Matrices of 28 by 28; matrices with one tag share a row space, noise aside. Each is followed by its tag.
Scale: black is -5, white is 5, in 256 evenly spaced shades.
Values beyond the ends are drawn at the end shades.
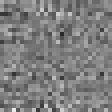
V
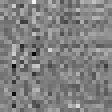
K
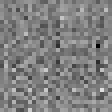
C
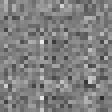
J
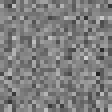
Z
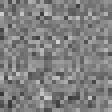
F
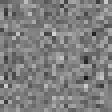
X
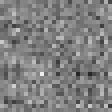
V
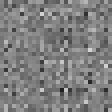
J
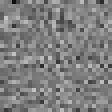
V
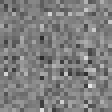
J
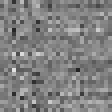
K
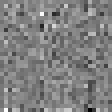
J
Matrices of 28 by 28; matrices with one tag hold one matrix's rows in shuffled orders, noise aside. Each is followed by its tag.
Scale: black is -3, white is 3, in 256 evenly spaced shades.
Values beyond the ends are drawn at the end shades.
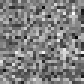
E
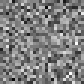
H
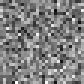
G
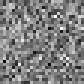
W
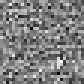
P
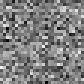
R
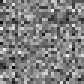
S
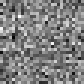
S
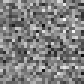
E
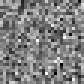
G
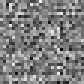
P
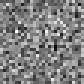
G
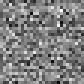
P
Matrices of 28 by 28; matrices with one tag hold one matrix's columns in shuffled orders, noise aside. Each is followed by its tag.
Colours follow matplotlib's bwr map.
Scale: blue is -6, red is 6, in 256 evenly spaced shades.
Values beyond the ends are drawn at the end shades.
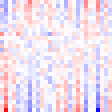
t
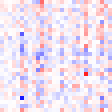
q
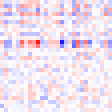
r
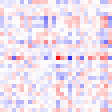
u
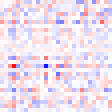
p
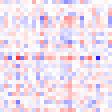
u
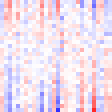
t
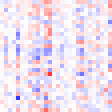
q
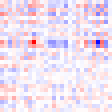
r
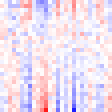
t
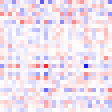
p
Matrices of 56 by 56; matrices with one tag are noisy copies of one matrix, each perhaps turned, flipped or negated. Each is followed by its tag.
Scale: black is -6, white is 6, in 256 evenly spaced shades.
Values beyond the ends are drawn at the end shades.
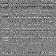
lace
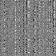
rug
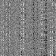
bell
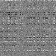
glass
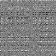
glass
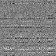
lace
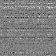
lace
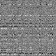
rug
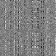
glass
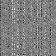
glass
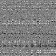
bell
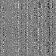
lace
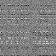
glass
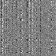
rug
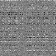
glass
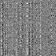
rug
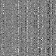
lace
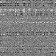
bell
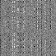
glass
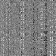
bell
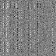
lace
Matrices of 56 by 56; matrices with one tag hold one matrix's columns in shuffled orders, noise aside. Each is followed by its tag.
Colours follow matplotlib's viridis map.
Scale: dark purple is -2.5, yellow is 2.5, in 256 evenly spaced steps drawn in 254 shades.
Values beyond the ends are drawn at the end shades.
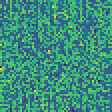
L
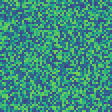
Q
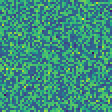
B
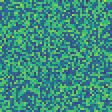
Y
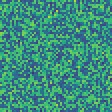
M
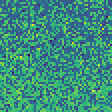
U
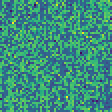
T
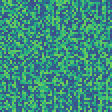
T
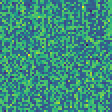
L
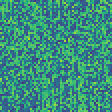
T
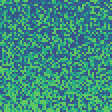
U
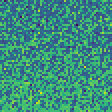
U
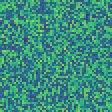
Y
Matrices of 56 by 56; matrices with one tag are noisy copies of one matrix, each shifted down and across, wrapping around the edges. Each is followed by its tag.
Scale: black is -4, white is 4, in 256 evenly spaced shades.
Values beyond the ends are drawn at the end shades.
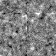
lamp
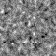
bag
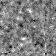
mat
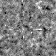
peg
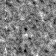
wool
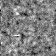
peg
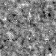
wool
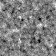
wool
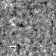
peg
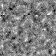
bag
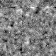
lamp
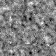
wool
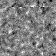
bag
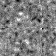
mat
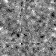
mat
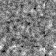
lamp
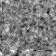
lamp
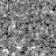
lamp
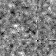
mat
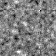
mat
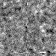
peg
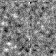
mat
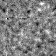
mat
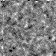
bag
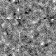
bag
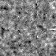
peg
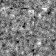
lamp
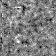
peg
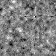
mat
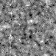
wool
